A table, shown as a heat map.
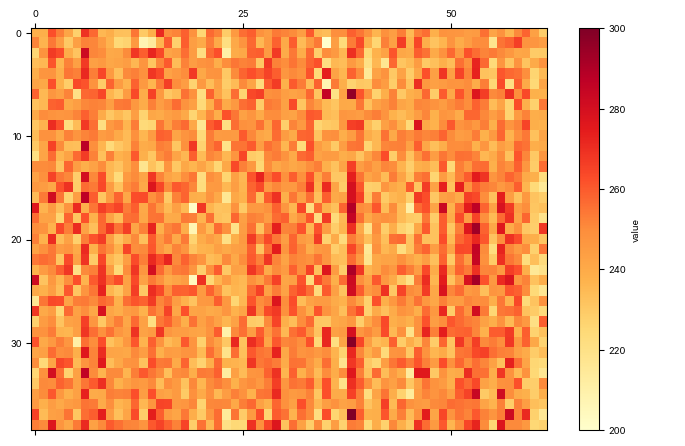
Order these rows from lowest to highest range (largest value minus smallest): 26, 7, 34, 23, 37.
7, 34, 26, 23, 37
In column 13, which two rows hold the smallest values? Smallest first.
1, 13
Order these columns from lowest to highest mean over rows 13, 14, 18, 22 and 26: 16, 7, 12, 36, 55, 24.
36, 55, 7, 24, 16, 12
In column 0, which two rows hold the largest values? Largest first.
24, 17
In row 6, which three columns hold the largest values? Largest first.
38, 35, 53
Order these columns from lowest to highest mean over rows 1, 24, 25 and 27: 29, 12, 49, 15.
15, 12, 29, 49
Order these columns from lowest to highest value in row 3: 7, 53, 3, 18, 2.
3, 7, 18, 2, 53
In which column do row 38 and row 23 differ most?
35
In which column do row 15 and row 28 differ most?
14
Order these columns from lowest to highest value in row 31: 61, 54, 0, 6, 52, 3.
61, 0, 3, 52, 54, 6
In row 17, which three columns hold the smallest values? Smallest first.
19, 45, 33
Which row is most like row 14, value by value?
31
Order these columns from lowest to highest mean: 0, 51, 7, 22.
0, 22, 7, 51
